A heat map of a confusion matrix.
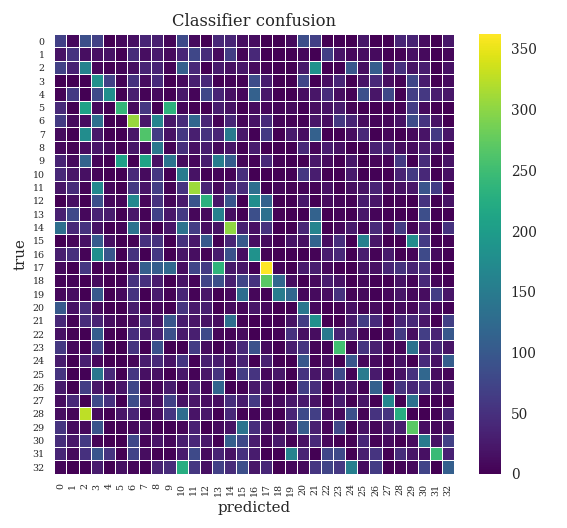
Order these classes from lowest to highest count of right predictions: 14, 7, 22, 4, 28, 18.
18, 22, 4, 28, 7, 14
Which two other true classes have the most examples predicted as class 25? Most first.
15, 4
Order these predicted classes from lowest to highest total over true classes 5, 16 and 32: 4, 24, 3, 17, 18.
18, 17, 4, 24, 3
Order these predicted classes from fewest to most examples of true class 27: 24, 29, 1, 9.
24, 1, 9, 29
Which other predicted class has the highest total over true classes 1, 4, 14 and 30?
6
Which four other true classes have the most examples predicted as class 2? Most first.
28, 5, 7, 9
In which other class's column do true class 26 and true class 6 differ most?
8
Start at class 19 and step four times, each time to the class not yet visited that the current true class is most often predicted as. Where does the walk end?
21
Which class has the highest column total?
3
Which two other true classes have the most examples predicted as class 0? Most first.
14, 20
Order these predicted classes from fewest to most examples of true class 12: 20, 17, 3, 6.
20, 3, 17, 6
